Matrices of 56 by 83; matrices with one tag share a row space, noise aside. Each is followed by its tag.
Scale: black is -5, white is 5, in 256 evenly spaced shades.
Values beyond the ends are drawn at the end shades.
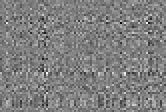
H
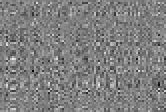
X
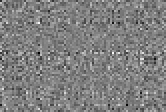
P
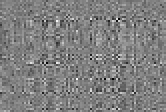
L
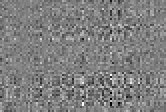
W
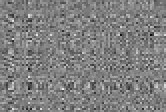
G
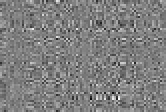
L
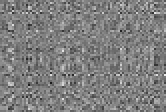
G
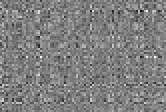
P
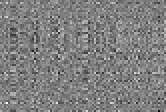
X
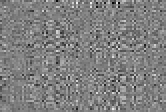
L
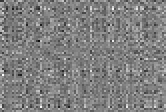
P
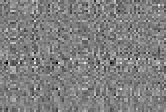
X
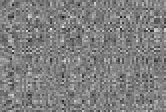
G
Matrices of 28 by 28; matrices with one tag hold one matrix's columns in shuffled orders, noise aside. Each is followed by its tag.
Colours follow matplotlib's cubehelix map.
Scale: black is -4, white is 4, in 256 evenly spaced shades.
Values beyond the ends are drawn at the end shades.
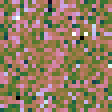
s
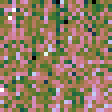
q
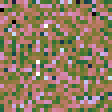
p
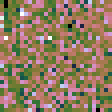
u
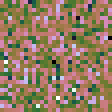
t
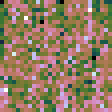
q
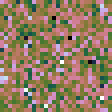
t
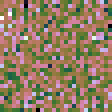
u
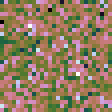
p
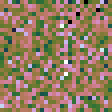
p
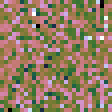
u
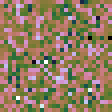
t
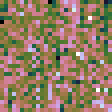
q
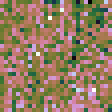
q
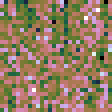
q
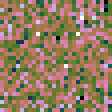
s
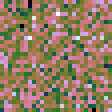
u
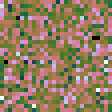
t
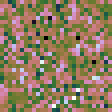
t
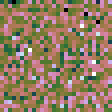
p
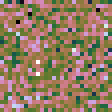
p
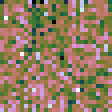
q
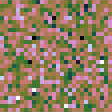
t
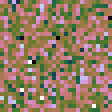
t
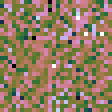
s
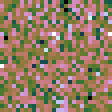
s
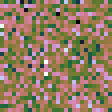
p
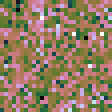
s
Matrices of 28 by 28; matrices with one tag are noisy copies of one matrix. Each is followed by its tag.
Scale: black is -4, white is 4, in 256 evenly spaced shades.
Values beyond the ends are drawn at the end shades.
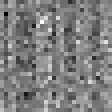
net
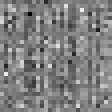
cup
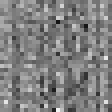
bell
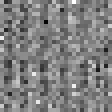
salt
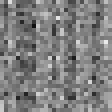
net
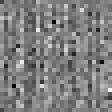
cup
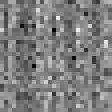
net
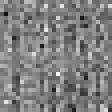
bell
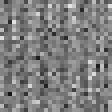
salt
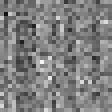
net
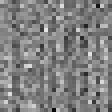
bell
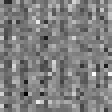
salt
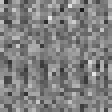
salt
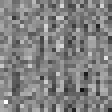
bell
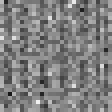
salt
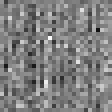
cup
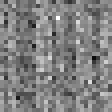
net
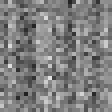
net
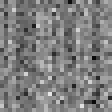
net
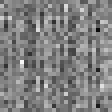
cup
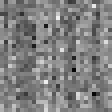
net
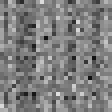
net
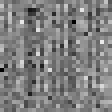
cup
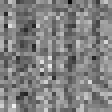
net
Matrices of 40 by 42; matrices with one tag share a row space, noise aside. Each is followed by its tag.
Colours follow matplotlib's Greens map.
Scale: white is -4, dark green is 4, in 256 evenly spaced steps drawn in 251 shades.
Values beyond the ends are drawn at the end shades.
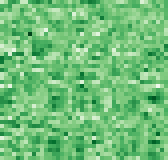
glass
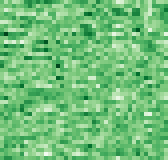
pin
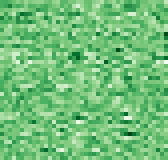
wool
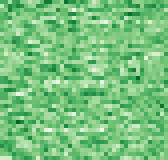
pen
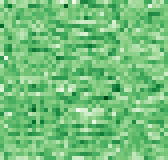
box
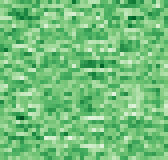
pen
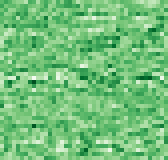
box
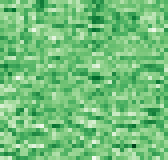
glass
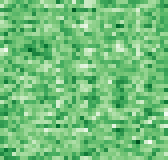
pin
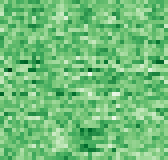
box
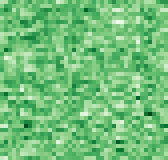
pin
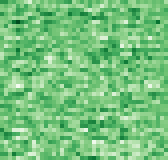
pen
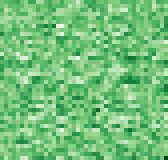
wool
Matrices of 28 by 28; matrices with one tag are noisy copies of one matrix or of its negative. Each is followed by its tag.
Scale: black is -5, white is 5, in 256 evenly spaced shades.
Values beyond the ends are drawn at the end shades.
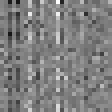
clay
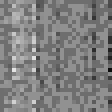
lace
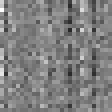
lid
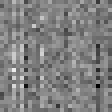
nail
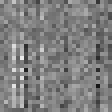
nail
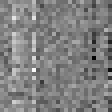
lace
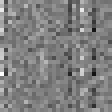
lid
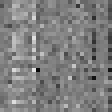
lace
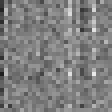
lid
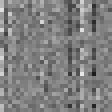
lid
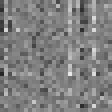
lid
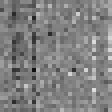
lace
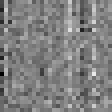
lid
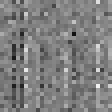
nail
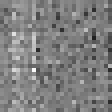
lace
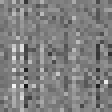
nail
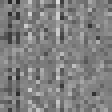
clay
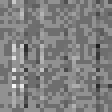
nail
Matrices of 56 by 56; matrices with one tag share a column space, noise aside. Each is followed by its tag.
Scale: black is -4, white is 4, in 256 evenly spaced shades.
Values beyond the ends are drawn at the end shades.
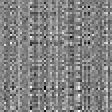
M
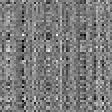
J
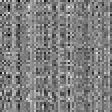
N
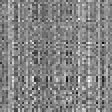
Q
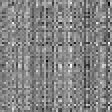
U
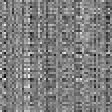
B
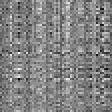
B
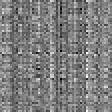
B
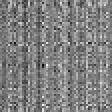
U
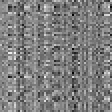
N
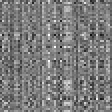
J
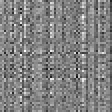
B
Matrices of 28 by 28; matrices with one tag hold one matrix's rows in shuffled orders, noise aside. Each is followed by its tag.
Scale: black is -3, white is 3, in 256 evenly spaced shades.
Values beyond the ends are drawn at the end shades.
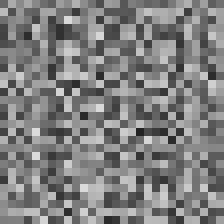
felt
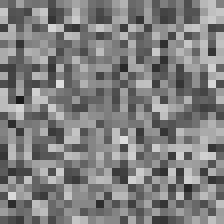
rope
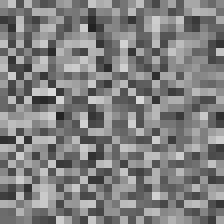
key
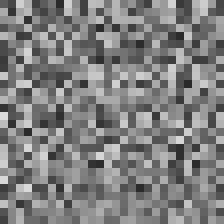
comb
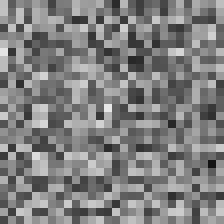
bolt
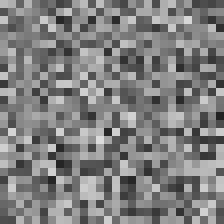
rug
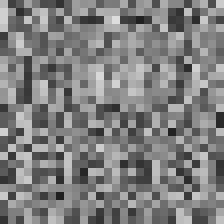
comb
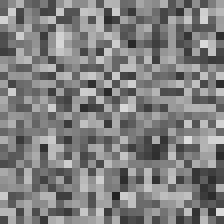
rug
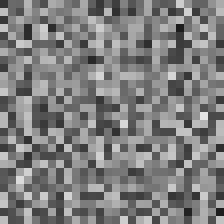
comb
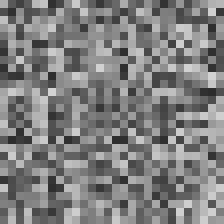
rope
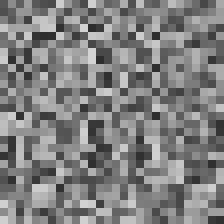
key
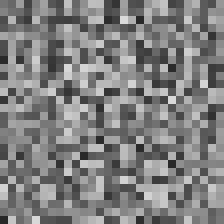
felt
